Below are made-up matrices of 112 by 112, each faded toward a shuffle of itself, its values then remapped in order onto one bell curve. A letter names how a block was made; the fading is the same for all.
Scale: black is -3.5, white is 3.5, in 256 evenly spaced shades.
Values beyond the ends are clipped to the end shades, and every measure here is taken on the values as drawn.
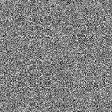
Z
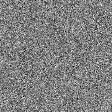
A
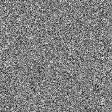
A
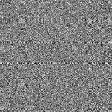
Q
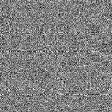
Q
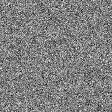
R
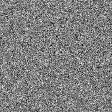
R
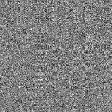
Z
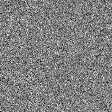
A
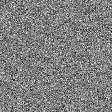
R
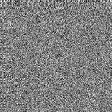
Z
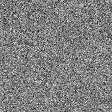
R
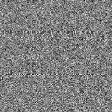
Q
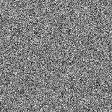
R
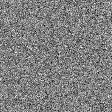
R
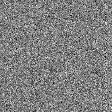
A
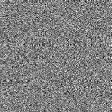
Z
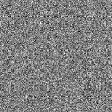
Q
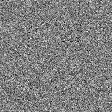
R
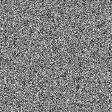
A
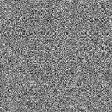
Z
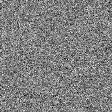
R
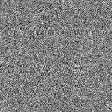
Z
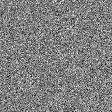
R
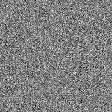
R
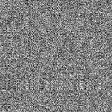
Z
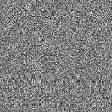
Z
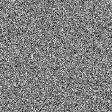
A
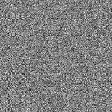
Z
